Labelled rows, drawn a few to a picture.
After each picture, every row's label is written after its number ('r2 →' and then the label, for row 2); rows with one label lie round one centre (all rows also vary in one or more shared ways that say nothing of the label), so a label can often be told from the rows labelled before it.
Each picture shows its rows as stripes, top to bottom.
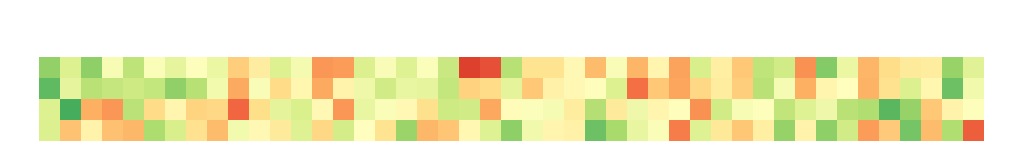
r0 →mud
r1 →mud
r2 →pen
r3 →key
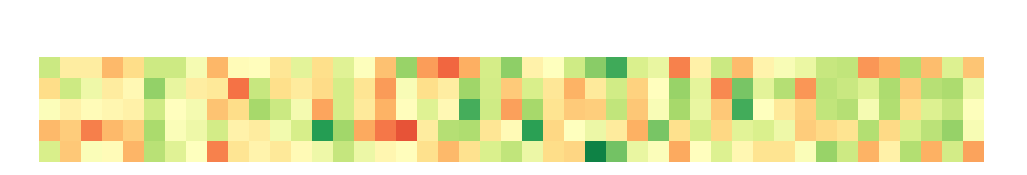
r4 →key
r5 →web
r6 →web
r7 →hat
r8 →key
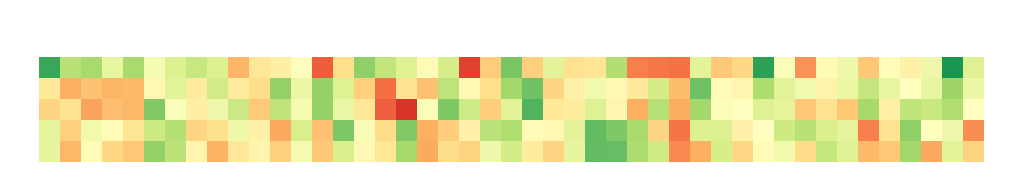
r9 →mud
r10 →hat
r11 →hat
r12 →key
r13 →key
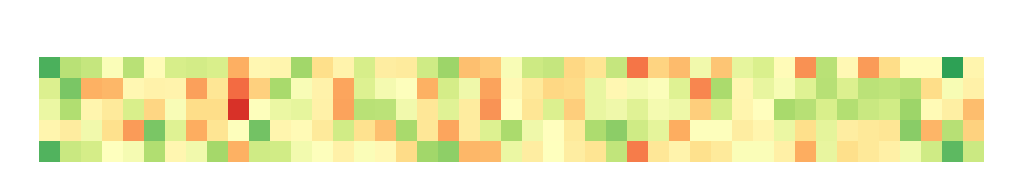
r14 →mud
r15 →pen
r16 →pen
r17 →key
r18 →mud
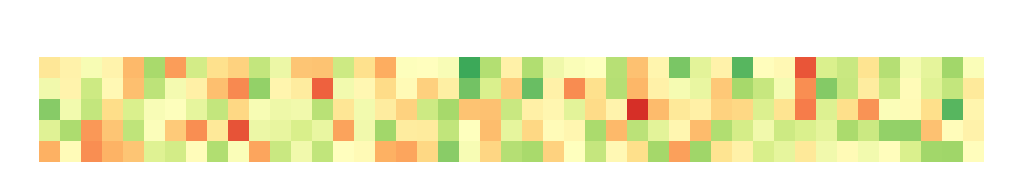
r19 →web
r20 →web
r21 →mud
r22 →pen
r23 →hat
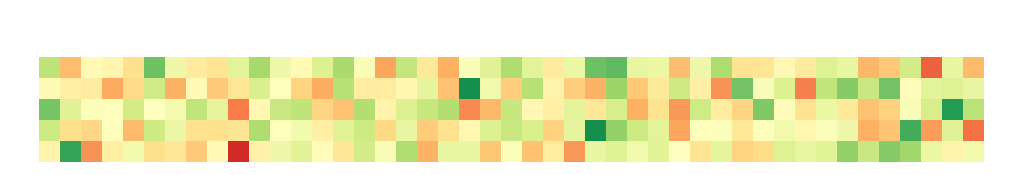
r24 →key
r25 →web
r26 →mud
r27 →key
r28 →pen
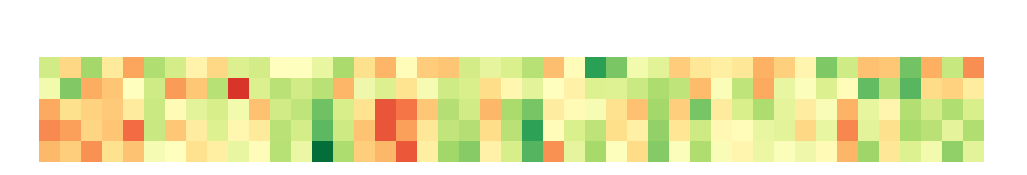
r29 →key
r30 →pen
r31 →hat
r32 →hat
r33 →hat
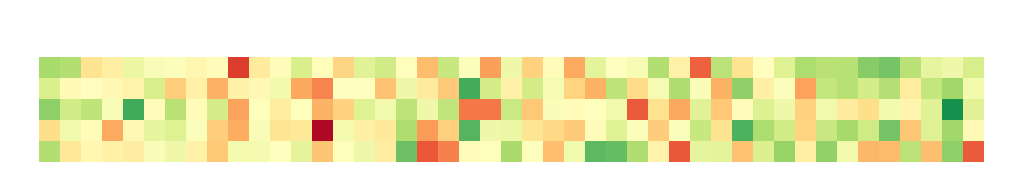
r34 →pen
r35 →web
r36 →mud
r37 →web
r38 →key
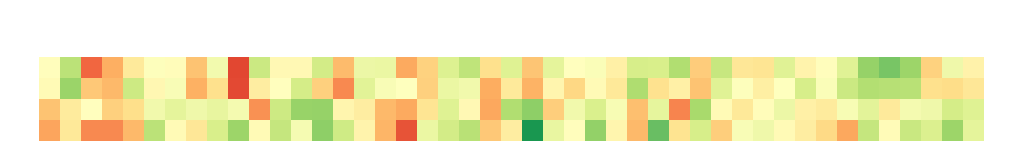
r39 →pen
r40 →pen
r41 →hat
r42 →hat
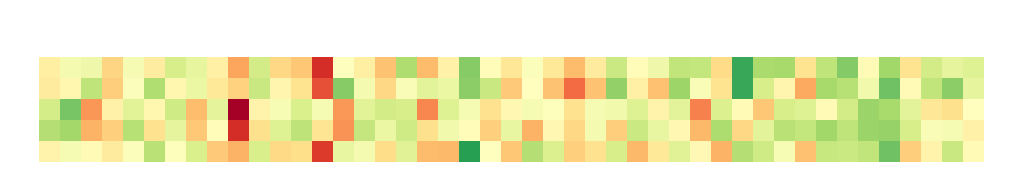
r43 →web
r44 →web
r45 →pen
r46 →pen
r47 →web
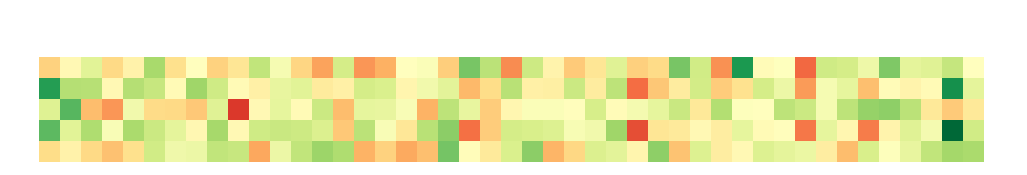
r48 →web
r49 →mud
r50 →pen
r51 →mud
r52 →hat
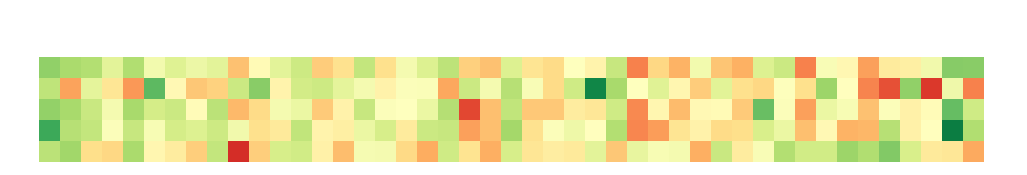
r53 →mud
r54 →key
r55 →mud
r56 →mud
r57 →pen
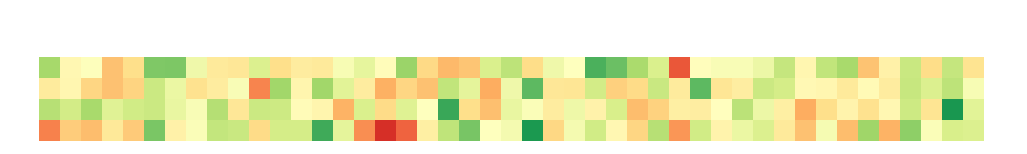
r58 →key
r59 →hat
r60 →mud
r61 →hat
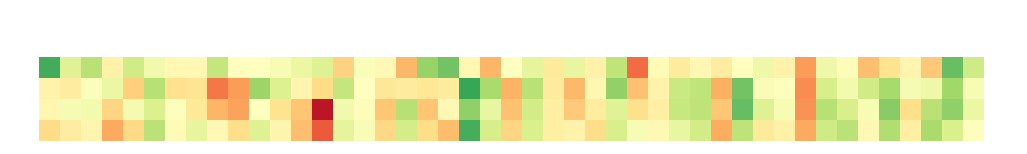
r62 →mud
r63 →web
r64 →web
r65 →web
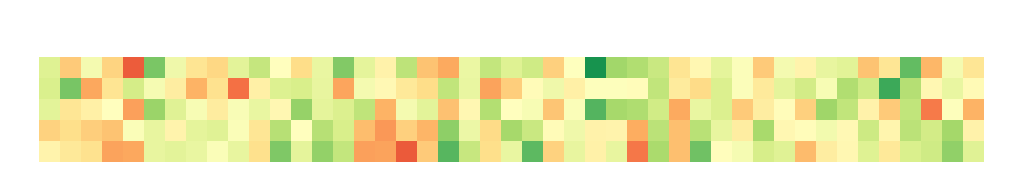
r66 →key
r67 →pen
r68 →key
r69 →hat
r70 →hat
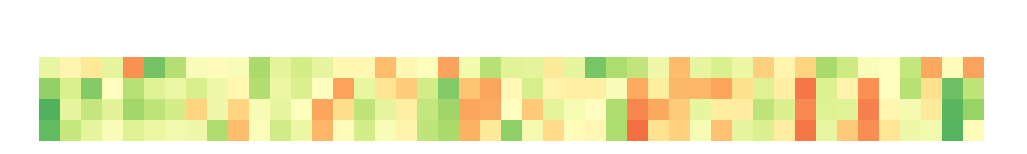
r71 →key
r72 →mud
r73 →mud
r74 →mud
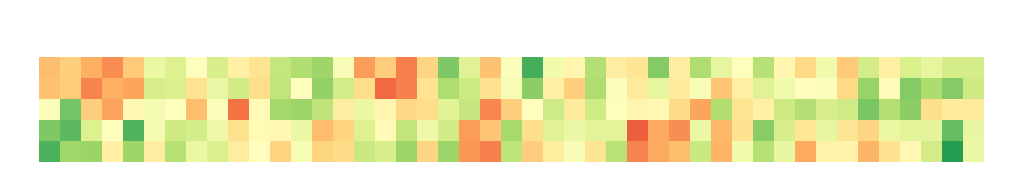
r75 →hat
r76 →hat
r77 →pen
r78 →mud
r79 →mud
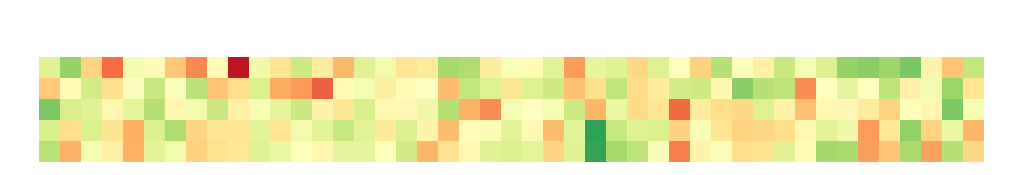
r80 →pen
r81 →web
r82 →mud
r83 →key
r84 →key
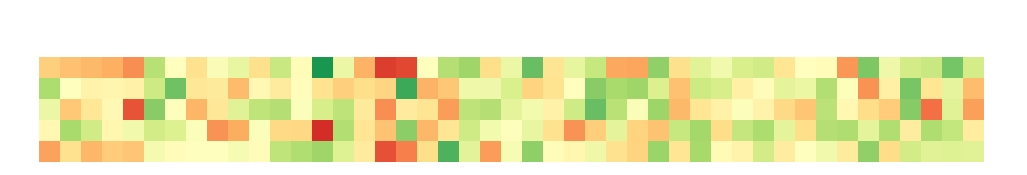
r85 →hat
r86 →key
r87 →key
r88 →web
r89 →hat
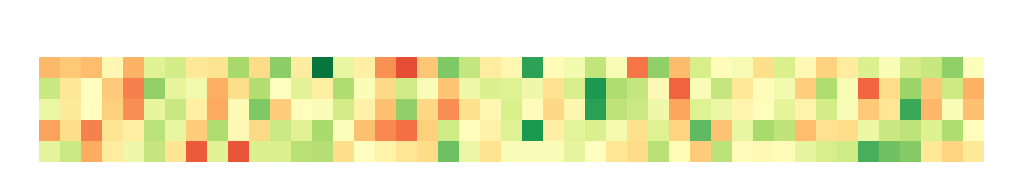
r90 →hat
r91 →key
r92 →key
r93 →hat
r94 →pen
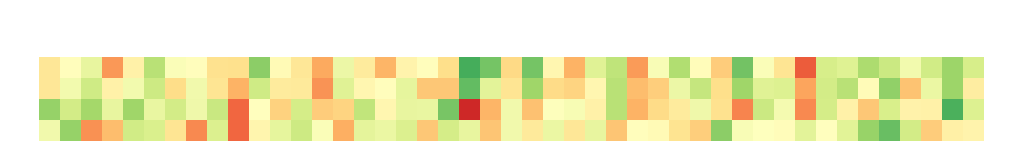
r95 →web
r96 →web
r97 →mud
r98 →pen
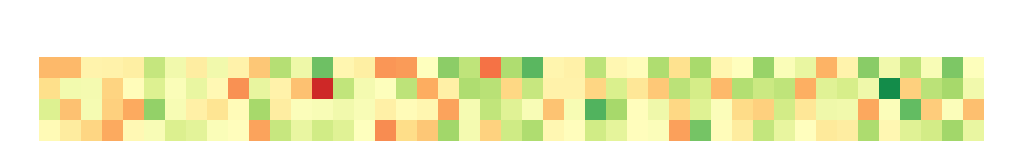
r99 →hat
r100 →web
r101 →key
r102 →hat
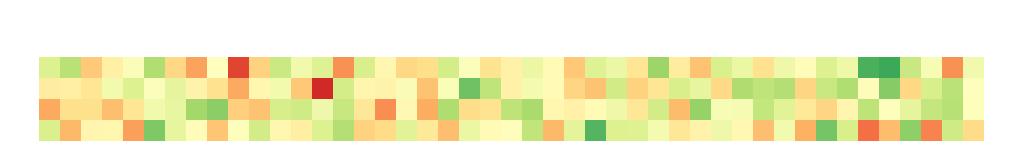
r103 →pen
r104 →web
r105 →hat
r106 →key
